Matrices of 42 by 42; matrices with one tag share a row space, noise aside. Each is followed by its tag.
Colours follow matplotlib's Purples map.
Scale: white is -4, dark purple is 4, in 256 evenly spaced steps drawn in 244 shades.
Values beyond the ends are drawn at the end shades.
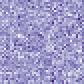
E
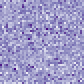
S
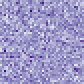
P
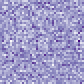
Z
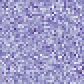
E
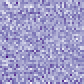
P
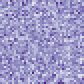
Z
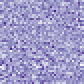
Z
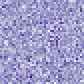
S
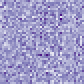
S
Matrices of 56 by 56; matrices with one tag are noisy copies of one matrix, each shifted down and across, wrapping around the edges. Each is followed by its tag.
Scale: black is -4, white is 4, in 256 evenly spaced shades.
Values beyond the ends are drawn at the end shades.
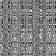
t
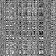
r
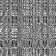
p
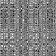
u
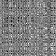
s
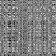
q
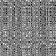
u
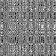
p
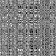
q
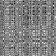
u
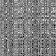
u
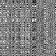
r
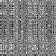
u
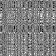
p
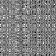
s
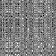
u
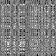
p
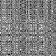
u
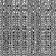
u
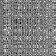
s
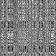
p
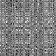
u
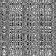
t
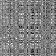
q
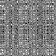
u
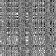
t
